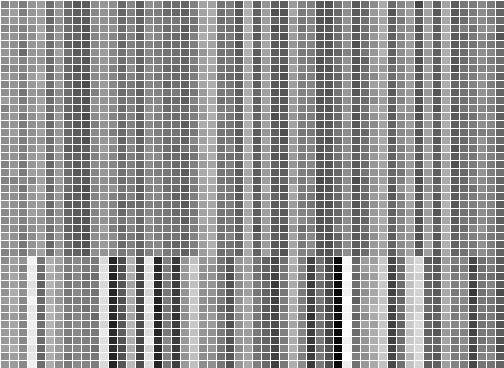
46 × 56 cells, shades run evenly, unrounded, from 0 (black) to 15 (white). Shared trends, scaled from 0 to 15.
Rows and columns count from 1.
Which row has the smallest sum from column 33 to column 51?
23
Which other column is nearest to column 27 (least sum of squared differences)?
21
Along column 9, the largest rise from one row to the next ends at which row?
33
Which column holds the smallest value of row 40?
38
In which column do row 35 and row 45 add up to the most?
39
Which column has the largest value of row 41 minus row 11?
47
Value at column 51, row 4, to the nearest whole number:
6
